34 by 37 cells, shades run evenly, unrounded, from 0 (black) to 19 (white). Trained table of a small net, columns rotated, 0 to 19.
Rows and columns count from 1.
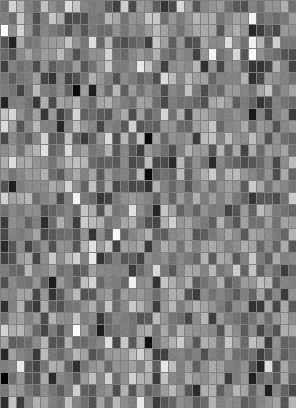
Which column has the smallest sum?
1
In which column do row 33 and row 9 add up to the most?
10
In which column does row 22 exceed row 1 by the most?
12
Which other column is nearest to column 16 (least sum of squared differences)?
23
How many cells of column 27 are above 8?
28
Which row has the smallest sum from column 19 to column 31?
14
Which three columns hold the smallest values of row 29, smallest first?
19, 34, 15
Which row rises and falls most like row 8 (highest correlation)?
20
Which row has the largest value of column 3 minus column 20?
31
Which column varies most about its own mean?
32
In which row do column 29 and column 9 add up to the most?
4
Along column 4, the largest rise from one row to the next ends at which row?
22
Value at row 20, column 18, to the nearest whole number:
11
